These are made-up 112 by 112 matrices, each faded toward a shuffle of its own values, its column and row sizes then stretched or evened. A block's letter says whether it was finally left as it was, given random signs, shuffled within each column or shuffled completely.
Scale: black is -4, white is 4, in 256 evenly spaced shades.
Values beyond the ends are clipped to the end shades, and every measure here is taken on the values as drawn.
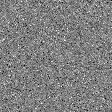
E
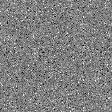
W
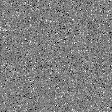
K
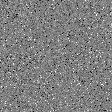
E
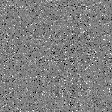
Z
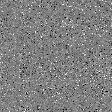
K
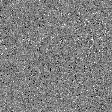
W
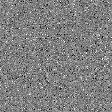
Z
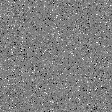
W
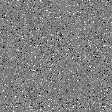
K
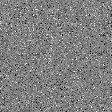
K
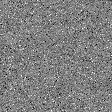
E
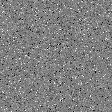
E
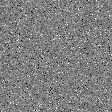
E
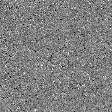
K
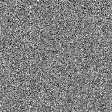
W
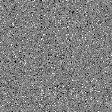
Z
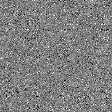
Z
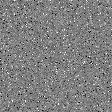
E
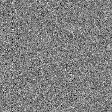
W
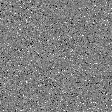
E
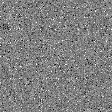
K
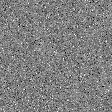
E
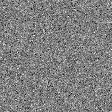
W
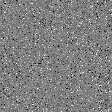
W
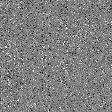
W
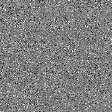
K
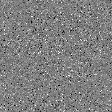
K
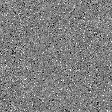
W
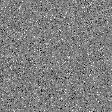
W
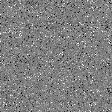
K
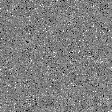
Z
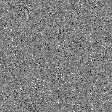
W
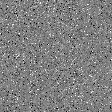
W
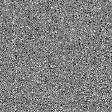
W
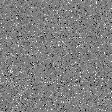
K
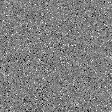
W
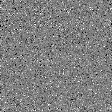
K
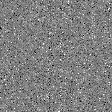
W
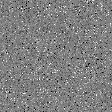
K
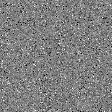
K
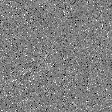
W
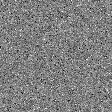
E
